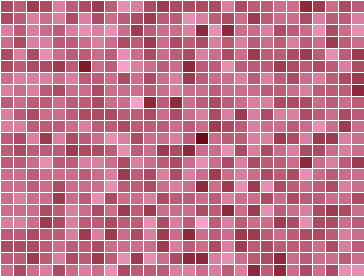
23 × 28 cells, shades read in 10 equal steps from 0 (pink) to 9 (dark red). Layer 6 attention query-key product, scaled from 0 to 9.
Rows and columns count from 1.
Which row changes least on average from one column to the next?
8
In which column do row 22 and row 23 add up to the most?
22
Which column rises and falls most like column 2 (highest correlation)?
6
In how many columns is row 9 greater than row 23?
16
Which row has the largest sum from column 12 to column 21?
1
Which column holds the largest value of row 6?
7
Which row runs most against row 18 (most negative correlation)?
13
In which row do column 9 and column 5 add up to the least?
12
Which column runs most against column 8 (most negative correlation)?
5
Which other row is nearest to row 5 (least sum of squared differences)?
14
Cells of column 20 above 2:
18
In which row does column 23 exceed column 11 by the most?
9
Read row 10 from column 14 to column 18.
5 3 2 5 2
